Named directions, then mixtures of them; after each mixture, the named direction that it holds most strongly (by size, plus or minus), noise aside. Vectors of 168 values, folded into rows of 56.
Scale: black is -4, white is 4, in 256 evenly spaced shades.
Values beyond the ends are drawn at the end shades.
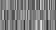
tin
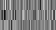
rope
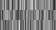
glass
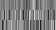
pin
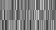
tin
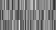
glass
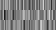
tin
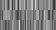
glass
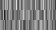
tin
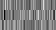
rope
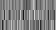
pin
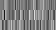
pin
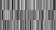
glass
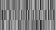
tin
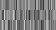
tin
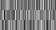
tin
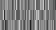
tin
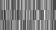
glass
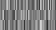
tin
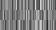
tin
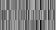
tin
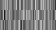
tin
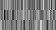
tin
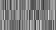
pin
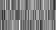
glass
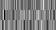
tin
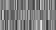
tin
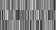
glass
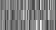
tin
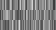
glass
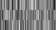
glass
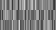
glass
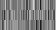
pin
